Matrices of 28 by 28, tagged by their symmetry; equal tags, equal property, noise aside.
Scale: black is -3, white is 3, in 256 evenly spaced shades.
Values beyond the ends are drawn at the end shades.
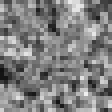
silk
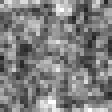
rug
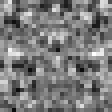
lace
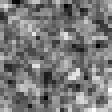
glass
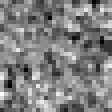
silk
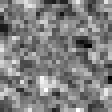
silk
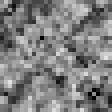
glass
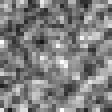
glass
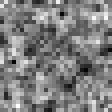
glass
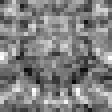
lace
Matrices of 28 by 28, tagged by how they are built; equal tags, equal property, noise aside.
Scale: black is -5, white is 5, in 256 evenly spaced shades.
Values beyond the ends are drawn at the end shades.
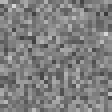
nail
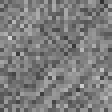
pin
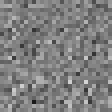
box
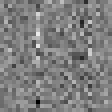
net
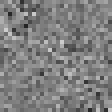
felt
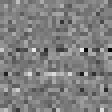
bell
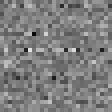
bell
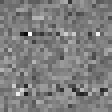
bell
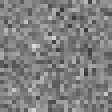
nail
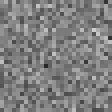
nail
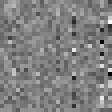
net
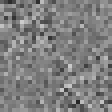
felt
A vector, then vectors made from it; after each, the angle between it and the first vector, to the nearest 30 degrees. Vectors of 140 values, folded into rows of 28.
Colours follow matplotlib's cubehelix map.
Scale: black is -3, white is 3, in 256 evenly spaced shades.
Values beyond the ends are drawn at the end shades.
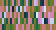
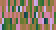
30 degrees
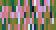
60 degrees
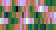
90 degrees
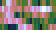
90 degrees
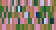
150 degrees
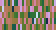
60 degrees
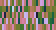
150 degrees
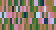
30 degrees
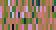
90 degrees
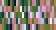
60 degrees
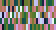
30 degrees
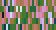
60 degrees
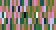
30 degrees
